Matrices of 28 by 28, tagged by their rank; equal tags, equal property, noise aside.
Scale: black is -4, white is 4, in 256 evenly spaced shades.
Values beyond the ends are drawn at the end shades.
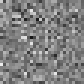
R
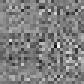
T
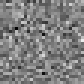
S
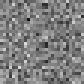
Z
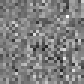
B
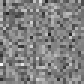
S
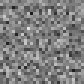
B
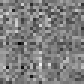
R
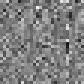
R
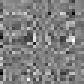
T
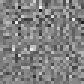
R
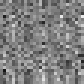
T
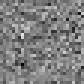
B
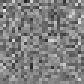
B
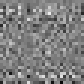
T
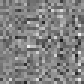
Z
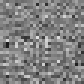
Z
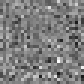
T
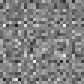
T
